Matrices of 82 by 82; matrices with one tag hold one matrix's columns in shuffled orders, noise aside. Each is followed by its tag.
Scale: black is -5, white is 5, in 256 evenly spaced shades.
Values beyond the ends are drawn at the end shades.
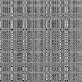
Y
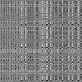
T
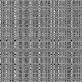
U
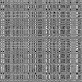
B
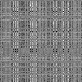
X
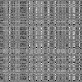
T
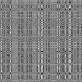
B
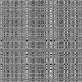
U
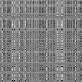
Y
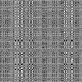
U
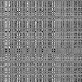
X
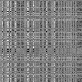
X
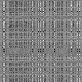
X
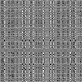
U
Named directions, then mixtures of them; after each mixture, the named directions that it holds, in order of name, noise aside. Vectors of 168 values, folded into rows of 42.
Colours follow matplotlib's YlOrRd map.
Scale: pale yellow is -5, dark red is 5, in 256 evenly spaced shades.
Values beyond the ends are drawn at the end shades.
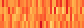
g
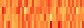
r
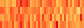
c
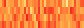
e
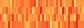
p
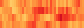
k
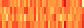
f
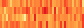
f, g, k.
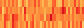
g, r.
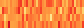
p, r.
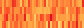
f, k, r.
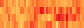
c, k.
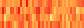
c, e, r.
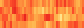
k.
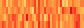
e, p.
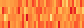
e, p, r.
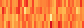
r.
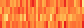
f, p, r.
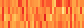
g, r.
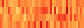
g, k.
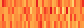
e, g, p.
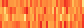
f, g.
